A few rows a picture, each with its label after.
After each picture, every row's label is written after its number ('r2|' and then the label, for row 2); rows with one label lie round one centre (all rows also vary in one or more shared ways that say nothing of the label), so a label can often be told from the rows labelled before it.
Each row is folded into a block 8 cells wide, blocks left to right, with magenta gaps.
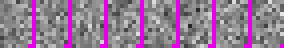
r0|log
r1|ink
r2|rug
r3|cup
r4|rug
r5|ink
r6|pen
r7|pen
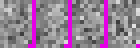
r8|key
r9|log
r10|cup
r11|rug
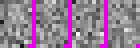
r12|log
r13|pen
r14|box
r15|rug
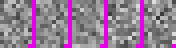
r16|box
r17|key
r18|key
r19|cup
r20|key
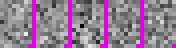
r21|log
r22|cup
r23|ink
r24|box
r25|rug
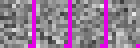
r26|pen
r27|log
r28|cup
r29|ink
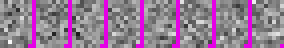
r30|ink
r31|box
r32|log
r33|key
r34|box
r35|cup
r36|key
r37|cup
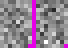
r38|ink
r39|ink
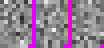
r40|rug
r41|rug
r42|pen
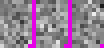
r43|box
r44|ink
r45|pen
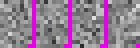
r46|key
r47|log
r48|ink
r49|cup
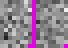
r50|log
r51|log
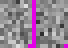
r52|ink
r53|log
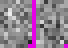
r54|pen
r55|cup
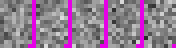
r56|log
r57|cup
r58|ink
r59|box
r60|log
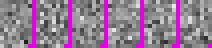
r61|ink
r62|rug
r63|ink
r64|cup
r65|cup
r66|ink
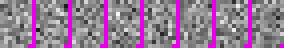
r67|cup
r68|pen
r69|box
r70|box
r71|box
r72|pen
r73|ink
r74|box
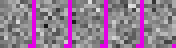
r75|pen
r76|key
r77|pen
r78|ink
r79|cup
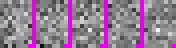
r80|rug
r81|ink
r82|ink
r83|cup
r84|box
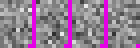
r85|log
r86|box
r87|log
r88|rug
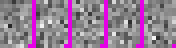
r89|ink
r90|rug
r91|key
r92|box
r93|cup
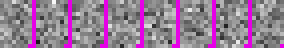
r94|box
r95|pen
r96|pen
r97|box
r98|ink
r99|key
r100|log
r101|box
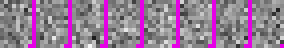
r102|log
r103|rug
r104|ink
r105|box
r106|log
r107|cup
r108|log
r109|ink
